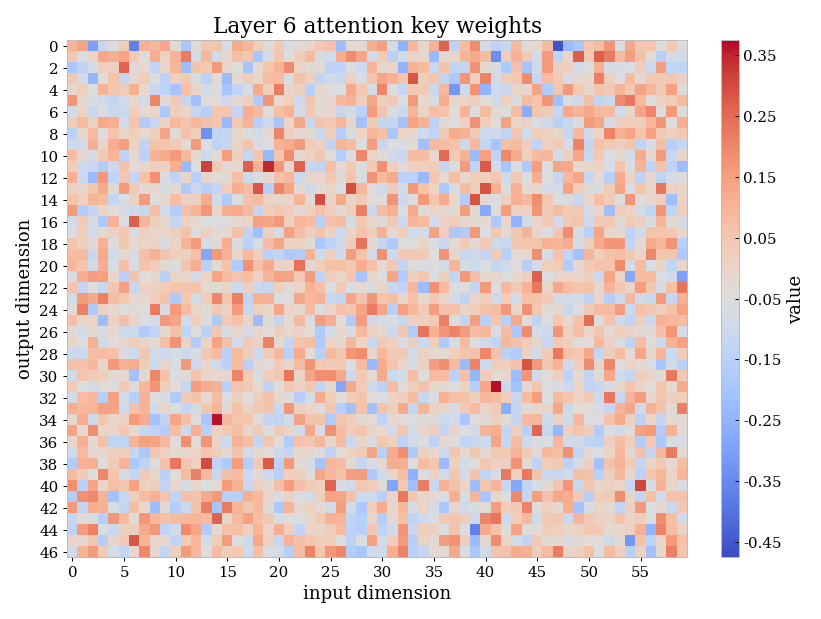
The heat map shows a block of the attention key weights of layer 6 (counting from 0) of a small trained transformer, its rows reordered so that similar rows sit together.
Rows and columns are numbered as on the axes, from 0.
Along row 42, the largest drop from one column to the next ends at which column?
14
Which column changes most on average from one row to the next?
40
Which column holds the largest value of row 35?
45
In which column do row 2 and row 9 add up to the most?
5
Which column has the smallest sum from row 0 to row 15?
32
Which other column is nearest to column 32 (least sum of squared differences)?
37
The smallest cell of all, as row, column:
0, 47
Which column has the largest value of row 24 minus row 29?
29
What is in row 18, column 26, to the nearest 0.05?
-0.1
